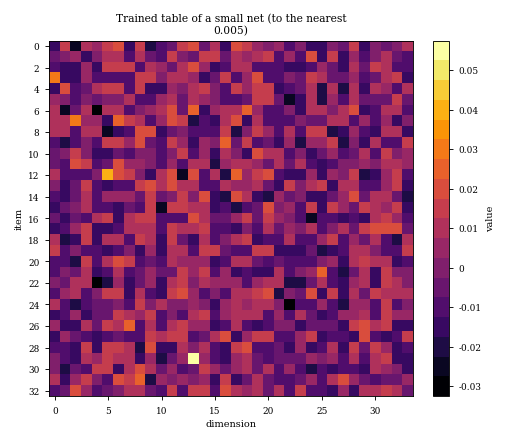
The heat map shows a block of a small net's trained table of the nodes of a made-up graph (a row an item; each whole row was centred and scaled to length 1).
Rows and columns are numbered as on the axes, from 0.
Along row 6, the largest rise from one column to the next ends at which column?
5
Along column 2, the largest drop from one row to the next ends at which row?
8
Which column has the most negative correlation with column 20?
3
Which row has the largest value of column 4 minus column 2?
0
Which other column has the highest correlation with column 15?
20
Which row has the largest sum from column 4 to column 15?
12
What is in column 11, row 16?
-0.01
